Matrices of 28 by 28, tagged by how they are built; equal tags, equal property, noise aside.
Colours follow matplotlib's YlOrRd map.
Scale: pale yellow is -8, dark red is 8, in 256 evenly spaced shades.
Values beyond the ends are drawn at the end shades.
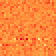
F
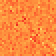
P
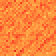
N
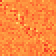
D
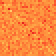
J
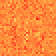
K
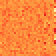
K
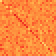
J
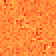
P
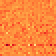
F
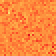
P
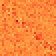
D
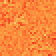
P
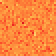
J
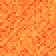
N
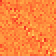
D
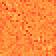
D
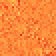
P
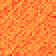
N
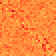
D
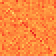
J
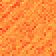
N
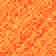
N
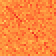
J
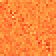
D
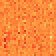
K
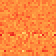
F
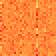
K
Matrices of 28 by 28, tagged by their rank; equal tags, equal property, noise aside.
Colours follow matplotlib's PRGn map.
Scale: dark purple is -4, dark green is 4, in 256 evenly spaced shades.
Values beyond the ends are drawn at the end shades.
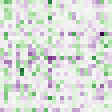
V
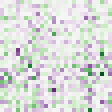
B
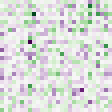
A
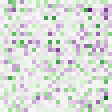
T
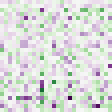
A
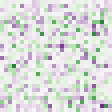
A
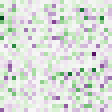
A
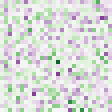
T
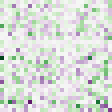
A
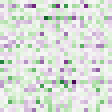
V
